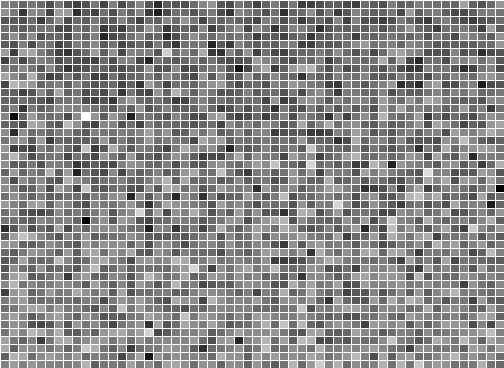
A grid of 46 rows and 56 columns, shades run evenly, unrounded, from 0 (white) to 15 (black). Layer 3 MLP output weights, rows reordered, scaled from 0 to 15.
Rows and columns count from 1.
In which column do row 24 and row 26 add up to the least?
38
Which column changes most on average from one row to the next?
34
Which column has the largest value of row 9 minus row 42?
27
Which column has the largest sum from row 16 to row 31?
9
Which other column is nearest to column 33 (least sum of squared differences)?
6
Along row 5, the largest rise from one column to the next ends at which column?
12
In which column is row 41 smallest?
32
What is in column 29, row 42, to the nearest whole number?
7
